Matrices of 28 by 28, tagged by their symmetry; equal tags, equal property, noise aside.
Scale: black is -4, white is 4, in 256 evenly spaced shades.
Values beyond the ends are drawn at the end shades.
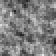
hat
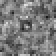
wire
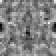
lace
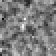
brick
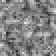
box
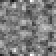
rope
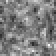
hat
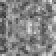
rope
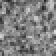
brick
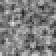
hat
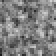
hat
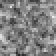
box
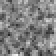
brick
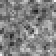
wire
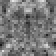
lace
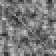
box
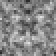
lace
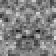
lace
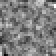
hat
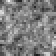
box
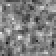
hat
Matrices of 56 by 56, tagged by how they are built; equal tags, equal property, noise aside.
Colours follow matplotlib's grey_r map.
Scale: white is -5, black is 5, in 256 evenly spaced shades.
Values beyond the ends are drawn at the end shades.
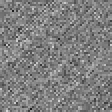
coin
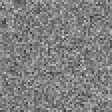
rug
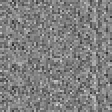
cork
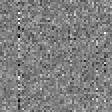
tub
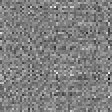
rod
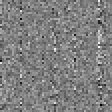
tub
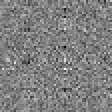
rod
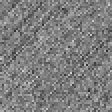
coin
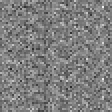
cork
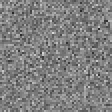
rug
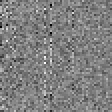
tub
